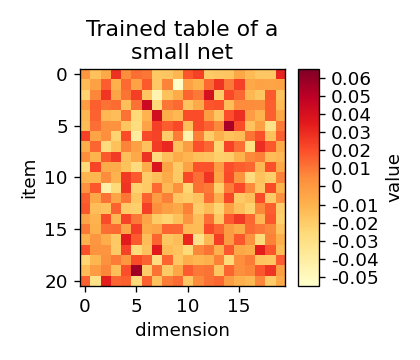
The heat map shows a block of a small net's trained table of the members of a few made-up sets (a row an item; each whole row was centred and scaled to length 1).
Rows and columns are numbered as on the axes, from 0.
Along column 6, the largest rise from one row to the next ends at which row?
3
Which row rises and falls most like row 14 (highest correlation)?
2
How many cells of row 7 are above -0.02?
17
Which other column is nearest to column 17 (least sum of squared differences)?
0
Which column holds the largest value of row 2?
12
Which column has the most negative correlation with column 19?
18
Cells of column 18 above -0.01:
13
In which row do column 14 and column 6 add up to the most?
5
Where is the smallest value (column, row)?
9, 1
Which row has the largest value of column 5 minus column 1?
19
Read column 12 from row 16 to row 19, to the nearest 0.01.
-0.01 0.01 -0.01 0.01
